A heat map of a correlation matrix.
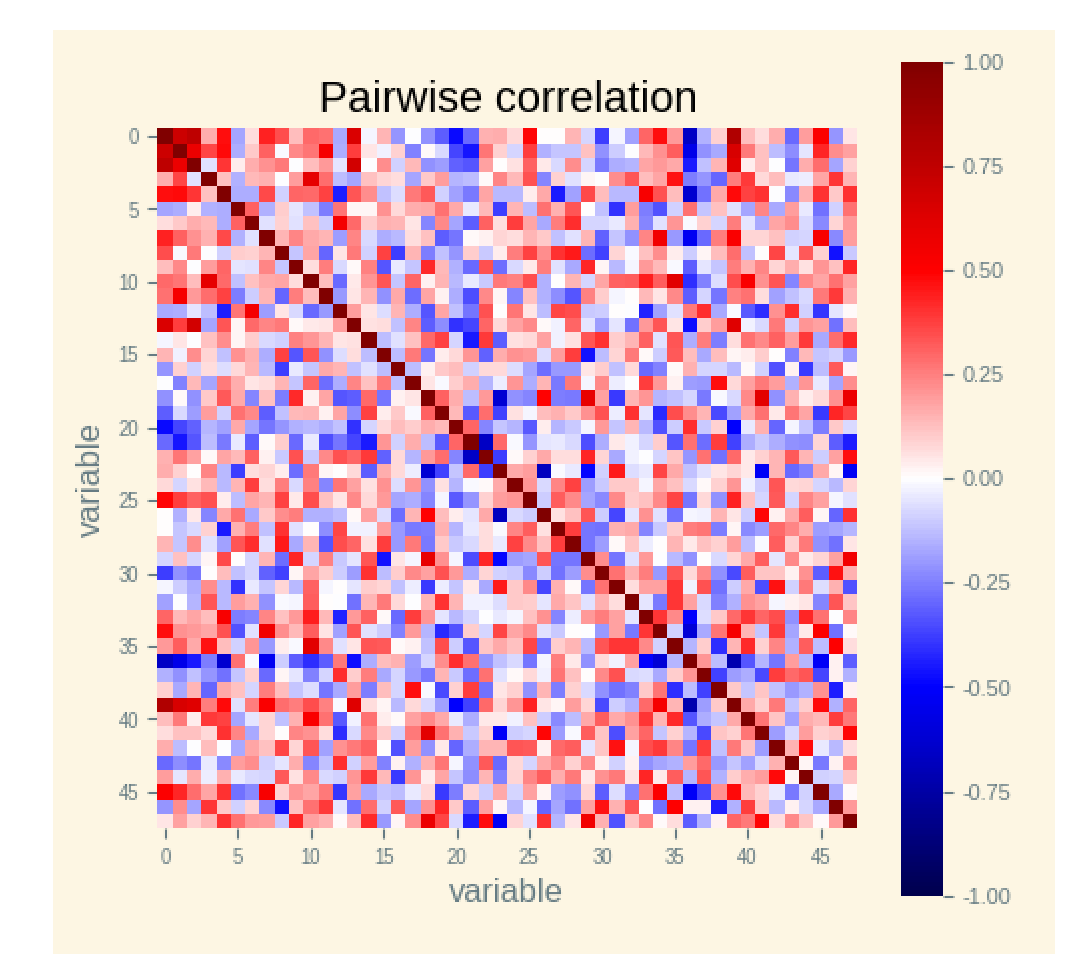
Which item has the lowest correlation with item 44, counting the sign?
16
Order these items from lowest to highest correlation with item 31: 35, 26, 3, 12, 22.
26, 22, 12, 3, 35
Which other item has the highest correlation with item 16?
46
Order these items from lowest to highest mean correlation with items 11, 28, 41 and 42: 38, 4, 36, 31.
36, 38, 31, 4
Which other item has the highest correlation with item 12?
6
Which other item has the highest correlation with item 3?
10
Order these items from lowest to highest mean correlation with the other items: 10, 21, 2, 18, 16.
21, 16, 18, 2, 10
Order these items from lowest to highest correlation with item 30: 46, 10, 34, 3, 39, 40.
39, 34, 3, 10, 40, 46
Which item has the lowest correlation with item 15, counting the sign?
29
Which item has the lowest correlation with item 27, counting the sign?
4
